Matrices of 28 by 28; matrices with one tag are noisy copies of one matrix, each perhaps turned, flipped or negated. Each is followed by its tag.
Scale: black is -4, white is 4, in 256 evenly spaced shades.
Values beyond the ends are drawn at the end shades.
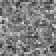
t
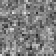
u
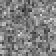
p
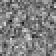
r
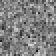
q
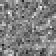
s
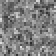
u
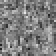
u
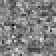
u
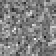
s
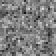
u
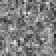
u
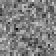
q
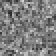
s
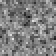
r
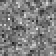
r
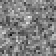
r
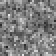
p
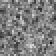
p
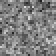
q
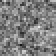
r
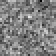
q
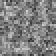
u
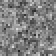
r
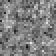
u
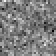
p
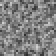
s
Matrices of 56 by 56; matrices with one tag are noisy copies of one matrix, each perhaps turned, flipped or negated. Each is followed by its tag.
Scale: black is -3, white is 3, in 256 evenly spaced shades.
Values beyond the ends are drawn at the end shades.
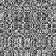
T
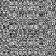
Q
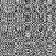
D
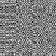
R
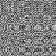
D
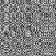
D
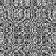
T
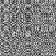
D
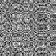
T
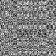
Q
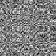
T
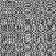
D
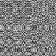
D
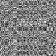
Q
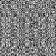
Q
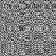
D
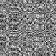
T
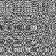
D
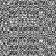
Q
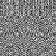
R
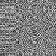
R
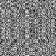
Q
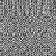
R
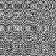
D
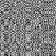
D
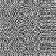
R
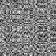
T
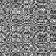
T
